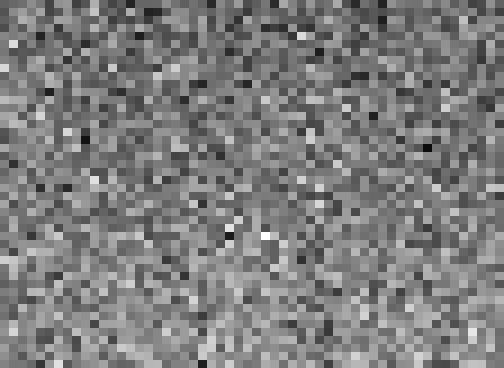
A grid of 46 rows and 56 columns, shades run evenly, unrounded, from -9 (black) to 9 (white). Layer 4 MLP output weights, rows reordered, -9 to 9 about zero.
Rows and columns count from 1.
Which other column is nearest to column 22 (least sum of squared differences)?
27
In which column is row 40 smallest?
23
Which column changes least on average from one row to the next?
24
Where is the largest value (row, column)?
30, 30
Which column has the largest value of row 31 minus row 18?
45
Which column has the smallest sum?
49
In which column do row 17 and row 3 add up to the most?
8
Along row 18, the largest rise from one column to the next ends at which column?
11
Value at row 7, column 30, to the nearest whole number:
0
